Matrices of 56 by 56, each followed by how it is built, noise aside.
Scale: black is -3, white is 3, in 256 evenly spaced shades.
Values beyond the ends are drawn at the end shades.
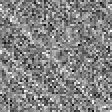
Toeplitz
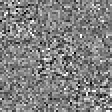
block diagonal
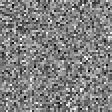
noise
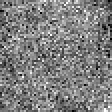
smooth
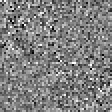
block diagonal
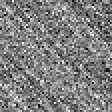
Toeplitz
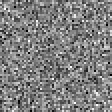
noise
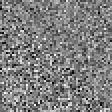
lower triangular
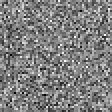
noise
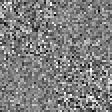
block diagonal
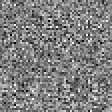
low rank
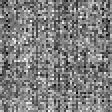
blocks
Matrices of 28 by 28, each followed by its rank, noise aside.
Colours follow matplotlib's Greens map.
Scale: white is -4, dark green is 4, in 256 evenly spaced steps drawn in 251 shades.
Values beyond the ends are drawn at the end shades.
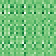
one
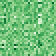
four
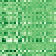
two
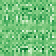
three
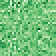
six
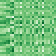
two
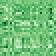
three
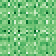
two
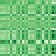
one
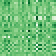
two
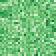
six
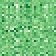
four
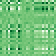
one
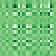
one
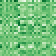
two
